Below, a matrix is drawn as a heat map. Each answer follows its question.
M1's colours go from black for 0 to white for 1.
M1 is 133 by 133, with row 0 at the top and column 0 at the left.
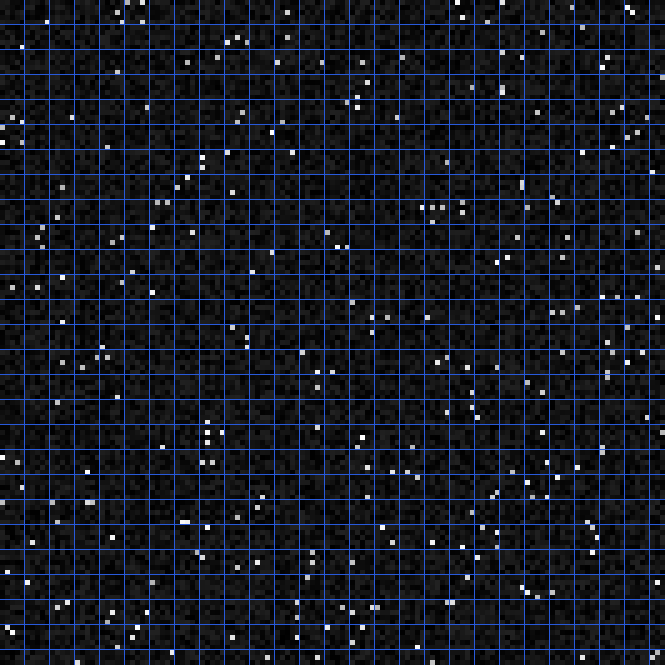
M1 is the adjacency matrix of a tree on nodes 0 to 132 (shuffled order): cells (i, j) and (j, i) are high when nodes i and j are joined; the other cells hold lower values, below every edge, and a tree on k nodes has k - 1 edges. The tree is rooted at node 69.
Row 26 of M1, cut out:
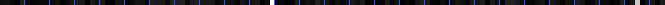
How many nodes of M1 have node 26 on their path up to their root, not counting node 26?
2
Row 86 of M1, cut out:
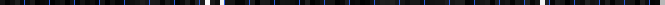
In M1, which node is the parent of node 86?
41
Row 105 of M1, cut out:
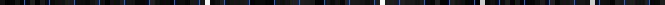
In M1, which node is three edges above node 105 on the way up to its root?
62
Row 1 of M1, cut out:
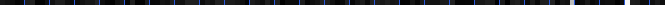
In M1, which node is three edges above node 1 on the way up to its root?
12
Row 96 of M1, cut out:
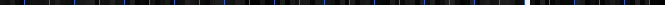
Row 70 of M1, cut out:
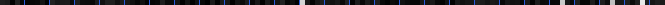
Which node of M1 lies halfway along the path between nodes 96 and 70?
110
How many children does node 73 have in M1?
2
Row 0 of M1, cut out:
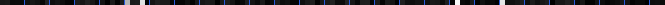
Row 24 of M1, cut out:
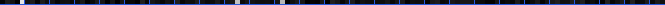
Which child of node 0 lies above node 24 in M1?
28
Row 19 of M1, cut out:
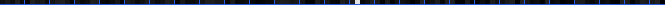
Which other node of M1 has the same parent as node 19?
21
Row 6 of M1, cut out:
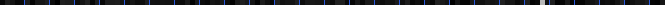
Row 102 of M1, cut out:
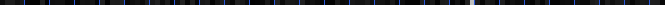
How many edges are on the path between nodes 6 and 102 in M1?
4
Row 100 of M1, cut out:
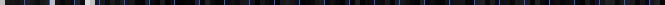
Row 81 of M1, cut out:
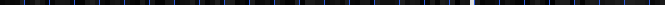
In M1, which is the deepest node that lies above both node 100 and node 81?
94
